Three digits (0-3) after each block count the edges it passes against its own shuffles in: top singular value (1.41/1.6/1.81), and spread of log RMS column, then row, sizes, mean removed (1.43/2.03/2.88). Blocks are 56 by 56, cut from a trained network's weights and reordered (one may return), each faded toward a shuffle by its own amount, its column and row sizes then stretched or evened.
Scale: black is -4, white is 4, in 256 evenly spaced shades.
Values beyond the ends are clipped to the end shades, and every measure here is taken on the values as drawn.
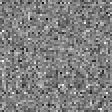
1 0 2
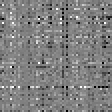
3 2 3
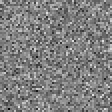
1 0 0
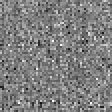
0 0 1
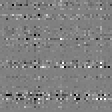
1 1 3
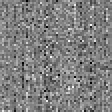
0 2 0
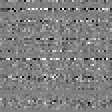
2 0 3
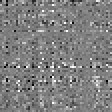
1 2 3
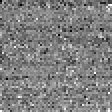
1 0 1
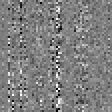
2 3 0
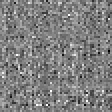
1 0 2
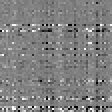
3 1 3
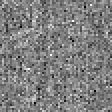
0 0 0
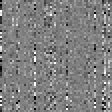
2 3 1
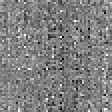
1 2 1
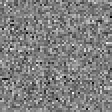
0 0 1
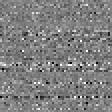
0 0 3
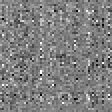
0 2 2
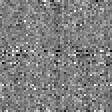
1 0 2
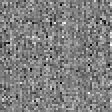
0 1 1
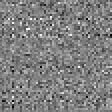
2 1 2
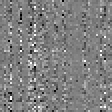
0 3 0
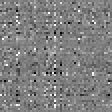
1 2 2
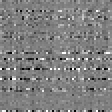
2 0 3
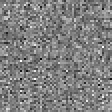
2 1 1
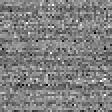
2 0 1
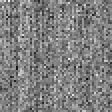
2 0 0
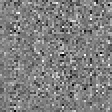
0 2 1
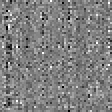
1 2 1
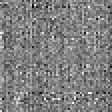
2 0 2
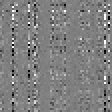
3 3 1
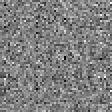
1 1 1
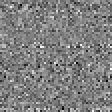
1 0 2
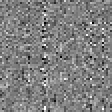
2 2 1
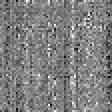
3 2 1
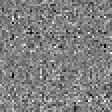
0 1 2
